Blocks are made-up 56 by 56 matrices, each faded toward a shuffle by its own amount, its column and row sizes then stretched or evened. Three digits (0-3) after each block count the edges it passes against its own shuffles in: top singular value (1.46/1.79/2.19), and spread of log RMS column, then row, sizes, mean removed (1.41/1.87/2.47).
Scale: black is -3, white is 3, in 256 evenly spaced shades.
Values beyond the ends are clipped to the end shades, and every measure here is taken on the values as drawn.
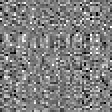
3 2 1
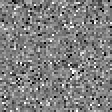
0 0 1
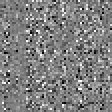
1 3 1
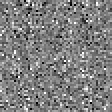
0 2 1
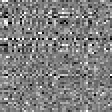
3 1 3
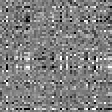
3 3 3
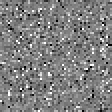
0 1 0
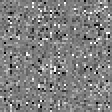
0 3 1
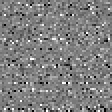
0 0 3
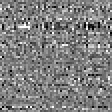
2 0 3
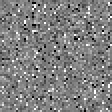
0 2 0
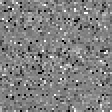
0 0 2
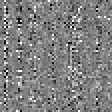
2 3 1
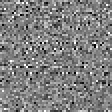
2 0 2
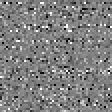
0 0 3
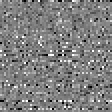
2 0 3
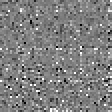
1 1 1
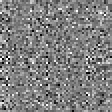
2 2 2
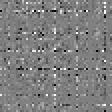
2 3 3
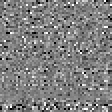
1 0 3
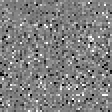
0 1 2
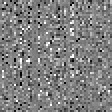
2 3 0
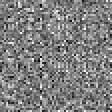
2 1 0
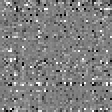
1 2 3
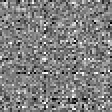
1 2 2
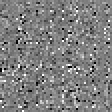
0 3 1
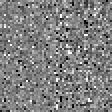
1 2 0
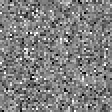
0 1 0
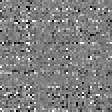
1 2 3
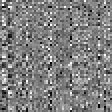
3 3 1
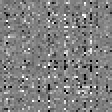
0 3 2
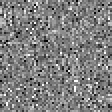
1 1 0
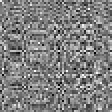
3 2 1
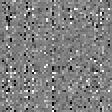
1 3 2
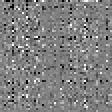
1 3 3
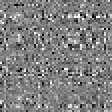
3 1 3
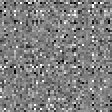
2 2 2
